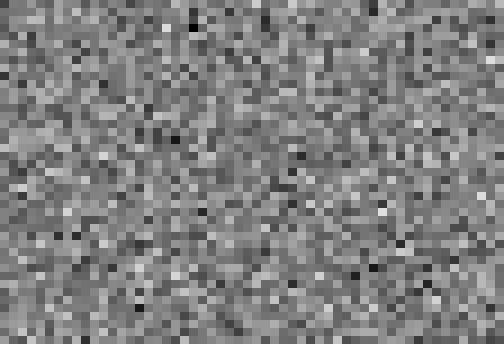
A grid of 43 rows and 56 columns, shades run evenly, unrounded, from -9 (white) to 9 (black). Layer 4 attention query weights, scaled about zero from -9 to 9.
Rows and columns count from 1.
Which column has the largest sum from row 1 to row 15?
22
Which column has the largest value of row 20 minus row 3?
34
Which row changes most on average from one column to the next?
20
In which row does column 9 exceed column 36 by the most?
8
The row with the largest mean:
43
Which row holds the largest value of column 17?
14
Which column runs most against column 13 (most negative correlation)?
15
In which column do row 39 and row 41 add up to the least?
37
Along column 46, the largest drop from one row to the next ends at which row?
31
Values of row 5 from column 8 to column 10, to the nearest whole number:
0 1 1
